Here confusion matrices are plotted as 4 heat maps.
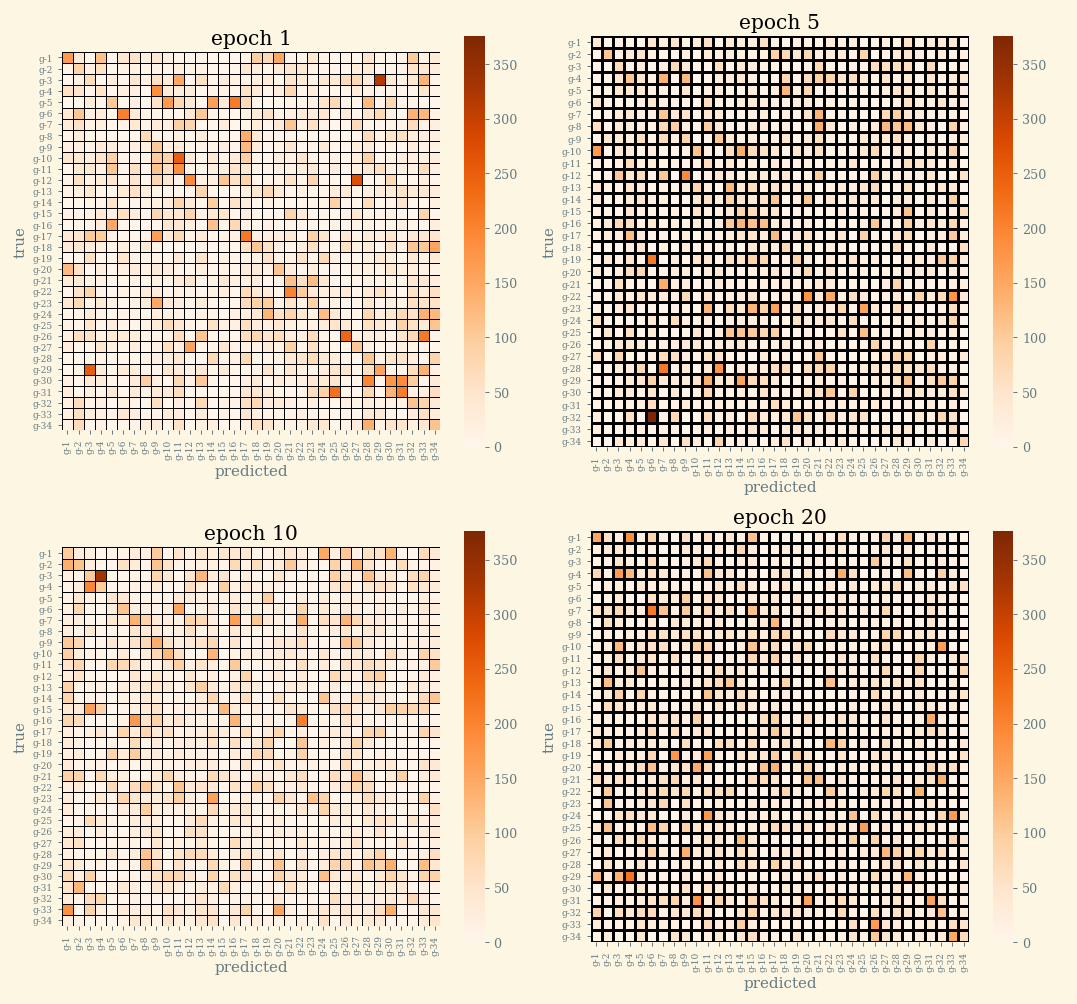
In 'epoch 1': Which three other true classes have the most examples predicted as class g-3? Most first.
g-29, g-17, g-22
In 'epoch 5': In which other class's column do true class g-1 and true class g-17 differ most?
g-4
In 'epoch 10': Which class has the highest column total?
g-1
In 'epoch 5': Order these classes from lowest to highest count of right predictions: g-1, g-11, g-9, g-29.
g-1, g-11, g-9, g-29
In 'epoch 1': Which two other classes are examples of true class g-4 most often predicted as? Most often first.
g-9, g-21
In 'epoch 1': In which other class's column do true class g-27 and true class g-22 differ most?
g-12
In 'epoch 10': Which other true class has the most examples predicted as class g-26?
g-7
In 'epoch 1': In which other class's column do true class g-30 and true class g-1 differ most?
g-31
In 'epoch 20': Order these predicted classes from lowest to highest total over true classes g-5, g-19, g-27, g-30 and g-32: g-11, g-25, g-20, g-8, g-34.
g-25, g-20, g-34, g-8, g-11
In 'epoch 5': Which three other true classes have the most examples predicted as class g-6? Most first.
g-32, g-19, g-29
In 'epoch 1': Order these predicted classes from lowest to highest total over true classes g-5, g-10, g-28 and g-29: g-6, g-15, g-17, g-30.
g-6, g-15, g-30, g-17
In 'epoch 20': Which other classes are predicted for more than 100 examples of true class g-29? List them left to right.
g-1, g-3, g-4
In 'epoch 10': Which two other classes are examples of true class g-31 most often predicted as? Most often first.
g-2, g-15
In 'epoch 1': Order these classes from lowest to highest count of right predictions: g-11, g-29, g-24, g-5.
g-5, g-24, g-29, g-11
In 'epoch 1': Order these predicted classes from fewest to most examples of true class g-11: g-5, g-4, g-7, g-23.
g-4, g-23, g-7, g-5
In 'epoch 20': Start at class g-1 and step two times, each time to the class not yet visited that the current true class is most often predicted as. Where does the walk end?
g-3
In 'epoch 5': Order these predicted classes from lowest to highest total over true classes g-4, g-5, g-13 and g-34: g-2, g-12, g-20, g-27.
g-2, g-27, g-12, g-20
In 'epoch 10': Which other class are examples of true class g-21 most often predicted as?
g-27
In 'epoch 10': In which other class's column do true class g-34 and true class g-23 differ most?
g-14
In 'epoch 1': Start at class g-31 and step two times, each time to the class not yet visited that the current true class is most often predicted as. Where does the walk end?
g-34
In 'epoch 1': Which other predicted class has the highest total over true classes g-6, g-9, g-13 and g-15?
g-33
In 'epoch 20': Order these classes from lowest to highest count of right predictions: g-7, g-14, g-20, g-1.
g-14, g-20, g-7, g-1
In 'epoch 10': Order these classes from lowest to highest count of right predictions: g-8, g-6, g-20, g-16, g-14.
g-8, g-20, g-14, g-6, g-16
